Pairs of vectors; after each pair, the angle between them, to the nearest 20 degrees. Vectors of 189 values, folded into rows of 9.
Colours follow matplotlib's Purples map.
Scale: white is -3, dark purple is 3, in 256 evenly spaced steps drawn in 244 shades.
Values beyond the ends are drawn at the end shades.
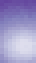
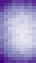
60 degrees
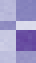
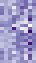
60 degrees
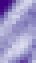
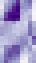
120 degrees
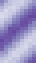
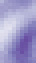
120 degrees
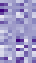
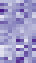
20 degrees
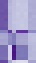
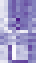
160 degrees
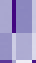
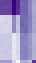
60 degrees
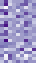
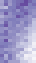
60 degrees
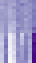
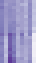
160 degrees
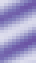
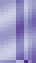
120 degrees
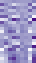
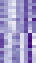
80 degrees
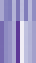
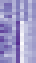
20 degrees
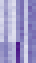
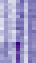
20 degrees
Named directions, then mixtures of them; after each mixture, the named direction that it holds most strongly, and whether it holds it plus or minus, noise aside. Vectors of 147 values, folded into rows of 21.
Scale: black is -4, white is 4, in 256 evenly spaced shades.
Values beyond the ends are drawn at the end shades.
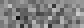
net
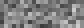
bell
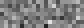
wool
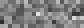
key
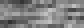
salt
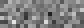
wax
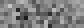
net, plus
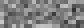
bell, minus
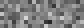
wool, minus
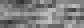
salt, plus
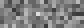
key, plus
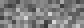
wax, minus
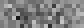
net, plus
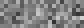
key, plus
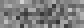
net, plus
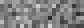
net, minus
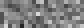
wool, plus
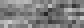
salt, minus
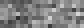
salt, plus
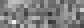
wax, plus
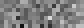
net, plus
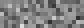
wool, minus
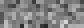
bell, plus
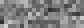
key, plus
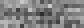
salt, minus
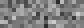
key, minus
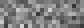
key, minus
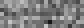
wool, minus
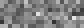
key, plus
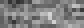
salt, plus
